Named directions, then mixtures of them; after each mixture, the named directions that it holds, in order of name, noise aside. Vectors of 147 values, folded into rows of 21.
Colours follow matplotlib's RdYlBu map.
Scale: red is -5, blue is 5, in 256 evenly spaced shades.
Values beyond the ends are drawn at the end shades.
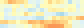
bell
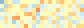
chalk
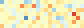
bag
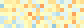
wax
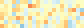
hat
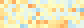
bell, chalk, hat.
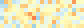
chalk, wax.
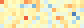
bag.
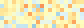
wax.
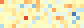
bag.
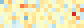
bag, chalk, wax.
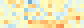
bag, bell, hat.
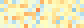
chalk.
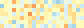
hat, wax.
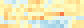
bell.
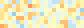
hat.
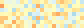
wax.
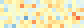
bag, bell.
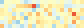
bag, hat, wax.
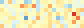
bag.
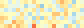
wax.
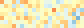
bag, hat.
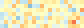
hat, wax.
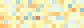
bag, hat, wax.
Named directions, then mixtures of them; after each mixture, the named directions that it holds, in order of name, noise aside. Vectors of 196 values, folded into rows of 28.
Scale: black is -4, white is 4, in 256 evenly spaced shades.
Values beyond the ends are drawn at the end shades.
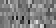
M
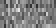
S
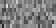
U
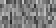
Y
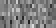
M, S, Y.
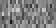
M, S, Y.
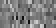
M.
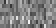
M, Y.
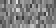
M, S, U.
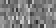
M.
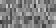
U, Y.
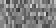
S, Y.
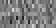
M, S, Y.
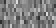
S, U.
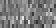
M, U.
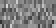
U.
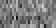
M, U, Y.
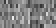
M, S.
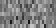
M, S, Y.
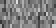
S, U.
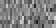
M, U, Y.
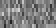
S, Y.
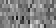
M.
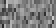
U, Y.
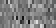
M.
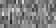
S, Y.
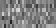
S, Y.
